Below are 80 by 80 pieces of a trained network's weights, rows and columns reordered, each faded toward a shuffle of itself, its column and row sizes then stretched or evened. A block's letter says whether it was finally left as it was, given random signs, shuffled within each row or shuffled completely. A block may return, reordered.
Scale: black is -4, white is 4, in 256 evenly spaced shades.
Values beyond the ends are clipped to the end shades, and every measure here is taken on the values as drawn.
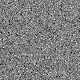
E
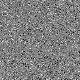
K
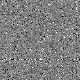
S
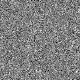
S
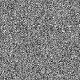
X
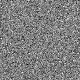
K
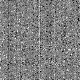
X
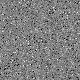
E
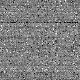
X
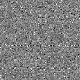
X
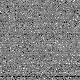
K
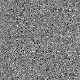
S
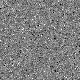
E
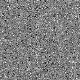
S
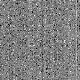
X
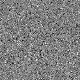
K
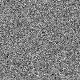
K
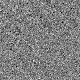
E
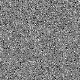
S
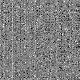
X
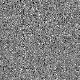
S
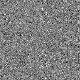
S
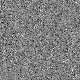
E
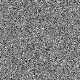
S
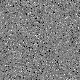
E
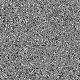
K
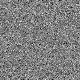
K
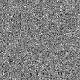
X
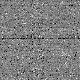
X
